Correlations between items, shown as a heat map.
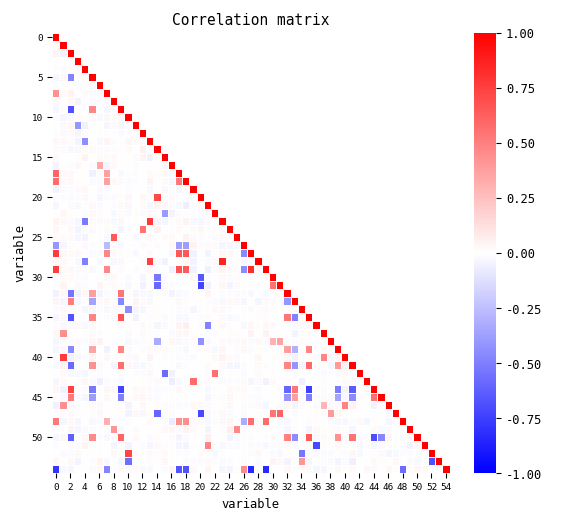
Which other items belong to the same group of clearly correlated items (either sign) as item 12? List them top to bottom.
24
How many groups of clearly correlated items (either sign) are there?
13
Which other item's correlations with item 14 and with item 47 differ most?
20
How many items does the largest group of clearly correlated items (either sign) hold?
11
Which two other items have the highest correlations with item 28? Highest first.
23, 13
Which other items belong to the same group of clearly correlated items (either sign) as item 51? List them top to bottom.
21, 36
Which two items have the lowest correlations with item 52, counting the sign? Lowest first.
53, 34
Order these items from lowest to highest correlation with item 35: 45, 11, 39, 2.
2, 45, 11, 39
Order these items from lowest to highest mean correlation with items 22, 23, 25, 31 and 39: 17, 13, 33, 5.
33, 17, 5, 13
